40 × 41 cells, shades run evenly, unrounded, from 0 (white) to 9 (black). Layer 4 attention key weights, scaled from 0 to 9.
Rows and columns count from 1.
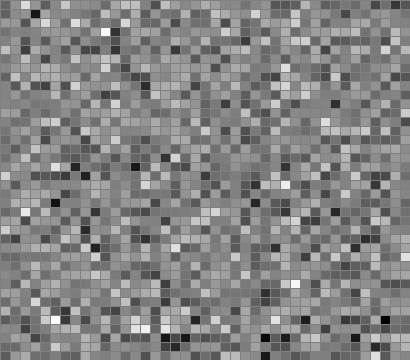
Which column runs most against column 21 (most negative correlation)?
32
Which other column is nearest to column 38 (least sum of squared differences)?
24
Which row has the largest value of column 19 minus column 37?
38
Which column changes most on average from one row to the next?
39
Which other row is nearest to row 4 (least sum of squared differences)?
8
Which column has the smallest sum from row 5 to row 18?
18
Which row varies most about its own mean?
36
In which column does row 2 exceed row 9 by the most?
4
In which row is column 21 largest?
20
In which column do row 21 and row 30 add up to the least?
29
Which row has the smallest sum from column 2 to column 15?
1
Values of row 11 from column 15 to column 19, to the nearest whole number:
6 2 3 4 6
